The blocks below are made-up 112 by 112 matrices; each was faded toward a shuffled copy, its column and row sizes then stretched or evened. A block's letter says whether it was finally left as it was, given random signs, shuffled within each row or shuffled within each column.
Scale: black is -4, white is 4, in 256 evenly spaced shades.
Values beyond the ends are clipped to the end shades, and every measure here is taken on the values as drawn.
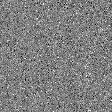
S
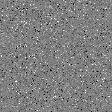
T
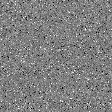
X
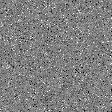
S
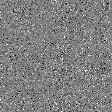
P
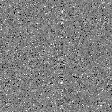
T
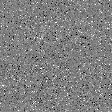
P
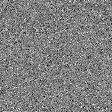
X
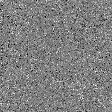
S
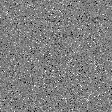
S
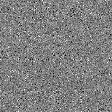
T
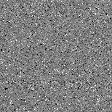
X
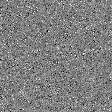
S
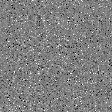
T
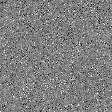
S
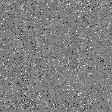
P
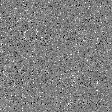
P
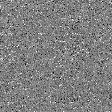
T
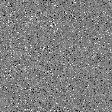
T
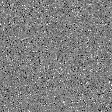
X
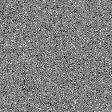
S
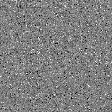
T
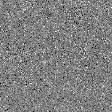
P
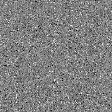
P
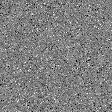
X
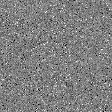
T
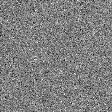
S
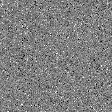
S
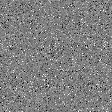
X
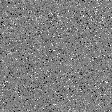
X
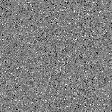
T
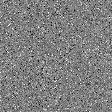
S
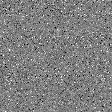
X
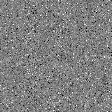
S
